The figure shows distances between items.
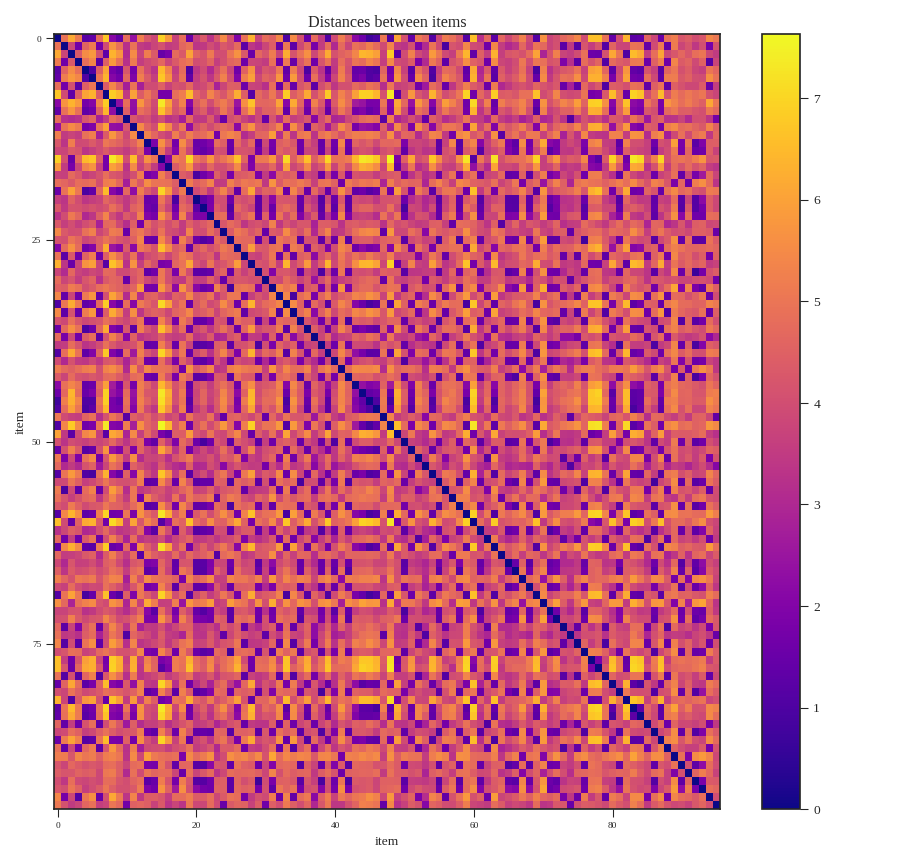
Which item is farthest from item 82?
48
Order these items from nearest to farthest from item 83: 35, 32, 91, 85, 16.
35, 85, 91, 32, 16
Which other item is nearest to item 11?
36
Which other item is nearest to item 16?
49
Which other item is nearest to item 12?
64
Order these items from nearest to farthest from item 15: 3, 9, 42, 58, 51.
3, 42, 58, 51, 9
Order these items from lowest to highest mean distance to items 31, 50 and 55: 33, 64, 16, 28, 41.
16, 28, 33, 64, 41
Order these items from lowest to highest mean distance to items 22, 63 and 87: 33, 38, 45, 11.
45, 33, 11, 38
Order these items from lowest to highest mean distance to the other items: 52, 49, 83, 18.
52, 83, 49, 18
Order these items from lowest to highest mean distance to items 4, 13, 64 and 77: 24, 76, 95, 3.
76, 3, 95, 24
